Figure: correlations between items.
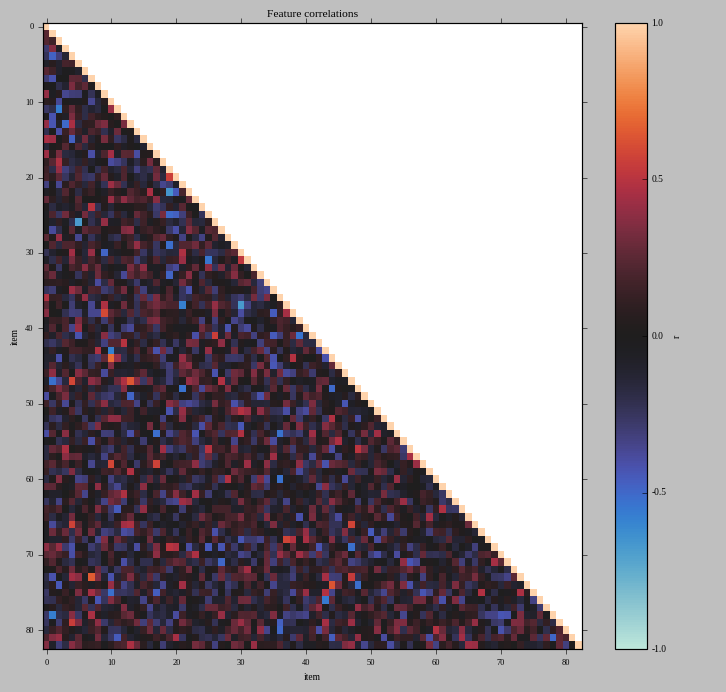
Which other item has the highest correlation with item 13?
47
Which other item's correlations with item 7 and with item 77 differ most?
73
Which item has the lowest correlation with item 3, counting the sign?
13
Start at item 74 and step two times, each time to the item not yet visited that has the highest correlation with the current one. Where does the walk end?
10
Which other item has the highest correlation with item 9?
38
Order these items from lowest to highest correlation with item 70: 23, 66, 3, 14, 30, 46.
30, 66, 14, 3, 46, 23
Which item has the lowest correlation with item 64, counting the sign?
11
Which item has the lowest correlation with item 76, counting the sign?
43
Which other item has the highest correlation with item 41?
26
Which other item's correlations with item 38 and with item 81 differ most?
44
